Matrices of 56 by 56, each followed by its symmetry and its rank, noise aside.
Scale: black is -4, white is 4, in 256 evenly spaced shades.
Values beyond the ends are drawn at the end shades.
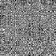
no symmetry, rank six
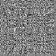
antisymmetric, rank eight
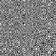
symmetric, rank seven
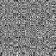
no symmetry, rank seven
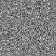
no symmetry, rank six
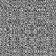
antisymmetric, rank six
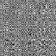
no symmetry, rank seven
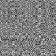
no symmetry, rank six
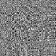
no symmetry, rank six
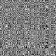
no symmetry, rank six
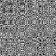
symmetric, rank seven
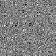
antisymmetric, rank eight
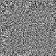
antisymmetric, rank eight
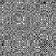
symmetric, rank six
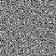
antisymmetric, rank six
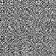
antisymmetric, rank eight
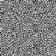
no symmetry, rank six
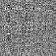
antisymmetric, rank six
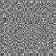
no symmetry, rank six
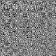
no symmetry, rank six
